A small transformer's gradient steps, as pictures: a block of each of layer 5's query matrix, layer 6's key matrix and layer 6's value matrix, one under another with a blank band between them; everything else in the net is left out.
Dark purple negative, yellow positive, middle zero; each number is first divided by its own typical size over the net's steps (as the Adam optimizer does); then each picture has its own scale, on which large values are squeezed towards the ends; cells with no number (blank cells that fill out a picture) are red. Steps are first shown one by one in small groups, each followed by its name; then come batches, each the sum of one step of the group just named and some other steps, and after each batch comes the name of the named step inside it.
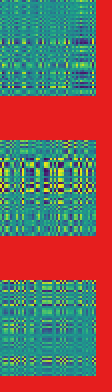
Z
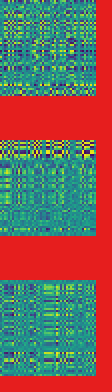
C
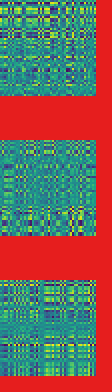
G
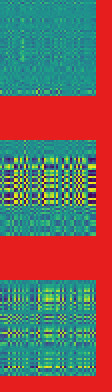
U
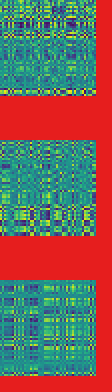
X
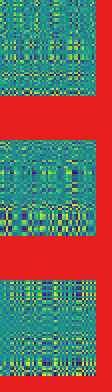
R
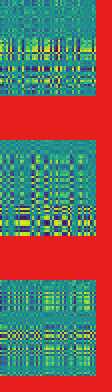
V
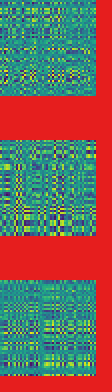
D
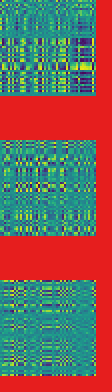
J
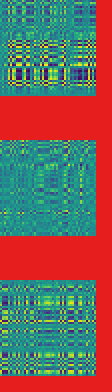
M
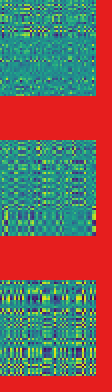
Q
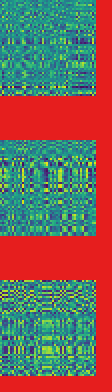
Z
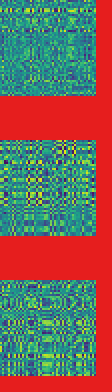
D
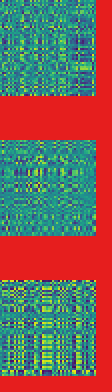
J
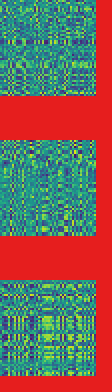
X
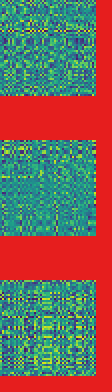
Q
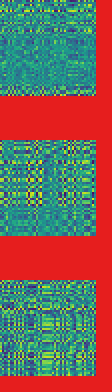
C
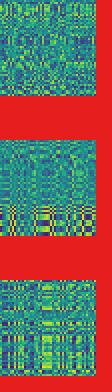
D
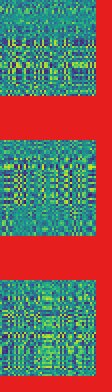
U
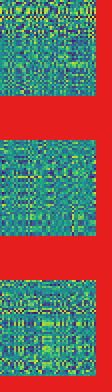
G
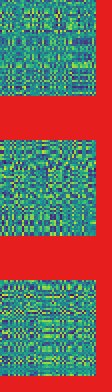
D
